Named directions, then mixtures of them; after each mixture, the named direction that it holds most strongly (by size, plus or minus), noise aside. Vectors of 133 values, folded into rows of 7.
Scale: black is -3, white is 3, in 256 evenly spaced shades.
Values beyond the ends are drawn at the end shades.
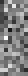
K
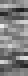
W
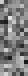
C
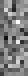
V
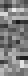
W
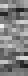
W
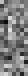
C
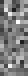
V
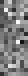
V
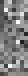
V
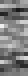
W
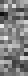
W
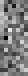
K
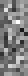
V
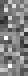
K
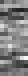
W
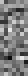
C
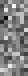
K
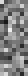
C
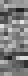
W
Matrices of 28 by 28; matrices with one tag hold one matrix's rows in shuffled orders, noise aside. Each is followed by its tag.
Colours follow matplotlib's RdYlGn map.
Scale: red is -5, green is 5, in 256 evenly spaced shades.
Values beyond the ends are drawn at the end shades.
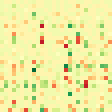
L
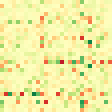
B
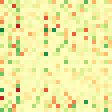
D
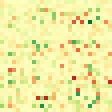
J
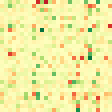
J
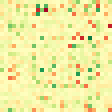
J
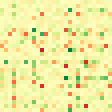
L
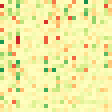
D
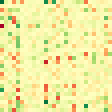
D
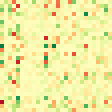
D
